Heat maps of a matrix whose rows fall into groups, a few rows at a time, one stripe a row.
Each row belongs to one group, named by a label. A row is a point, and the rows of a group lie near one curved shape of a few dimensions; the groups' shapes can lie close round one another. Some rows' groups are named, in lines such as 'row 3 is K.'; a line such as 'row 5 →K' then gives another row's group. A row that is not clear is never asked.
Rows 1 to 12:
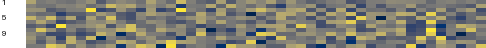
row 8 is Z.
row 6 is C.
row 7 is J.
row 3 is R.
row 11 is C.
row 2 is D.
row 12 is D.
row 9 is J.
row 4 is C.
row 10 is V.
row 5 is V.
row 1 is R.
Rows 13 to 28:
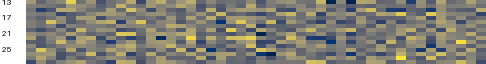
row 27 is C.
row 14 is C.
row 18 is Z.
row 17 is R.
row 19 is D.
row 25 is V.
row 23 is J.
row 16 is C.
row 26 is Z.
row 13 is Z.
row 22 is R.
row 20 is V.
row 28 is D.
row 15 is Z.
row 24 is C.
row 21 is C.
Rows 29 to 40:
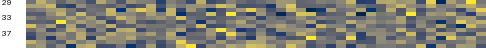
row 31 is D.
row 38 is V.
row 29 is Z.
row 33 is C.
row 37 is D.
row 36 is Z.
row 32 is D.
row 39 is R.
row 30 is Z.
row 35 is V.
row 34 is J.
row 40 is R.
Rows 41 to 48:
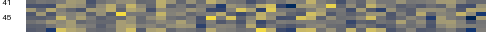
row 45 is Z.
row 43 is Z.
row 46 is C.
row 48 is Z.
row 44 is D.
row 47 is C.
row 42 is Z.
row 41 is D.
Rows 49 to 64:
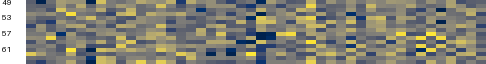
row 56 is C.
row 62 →D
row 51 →J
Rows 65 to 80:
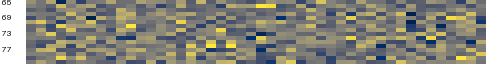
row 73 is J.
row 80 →Z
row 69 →V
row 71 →J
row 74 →C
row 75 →Z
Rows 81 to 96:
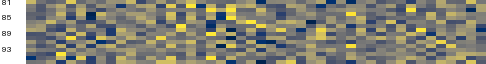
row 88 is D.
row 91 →Z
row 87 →R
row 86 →D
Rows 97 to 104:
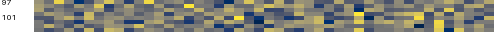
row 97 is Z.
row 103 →Z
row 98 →R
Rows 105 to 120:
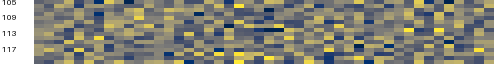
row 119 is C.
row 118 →R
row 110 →D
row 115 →J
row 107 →C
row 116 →V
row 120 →D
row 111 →Z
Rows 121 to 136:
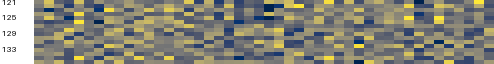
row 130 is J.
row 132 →Z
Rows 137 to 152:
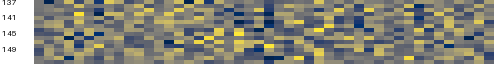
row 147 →R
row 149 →D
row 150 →D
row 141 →Z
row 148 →C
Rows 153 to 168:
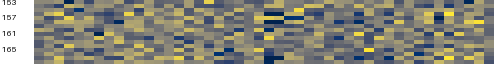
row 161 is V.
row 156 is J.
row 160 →D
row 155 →Z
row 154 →J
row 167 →J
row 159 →D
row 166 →Z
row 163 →D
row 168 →Z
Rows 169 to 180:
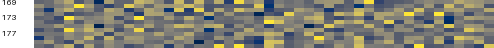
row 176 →J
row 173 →J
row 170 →C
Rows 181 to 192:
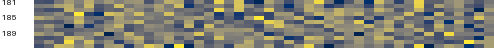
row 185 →D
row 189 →Z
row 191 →J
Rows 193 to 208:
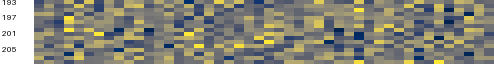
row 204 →R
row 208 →C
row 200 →J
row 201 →R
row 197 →J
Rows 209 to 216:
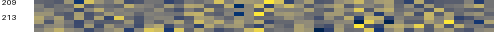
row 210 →D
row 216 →D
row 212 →D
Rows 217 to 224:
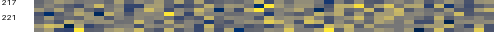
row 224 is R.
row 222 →J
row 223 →J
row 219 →D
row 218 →C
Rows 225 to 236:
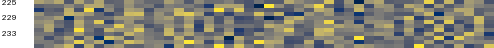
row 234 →V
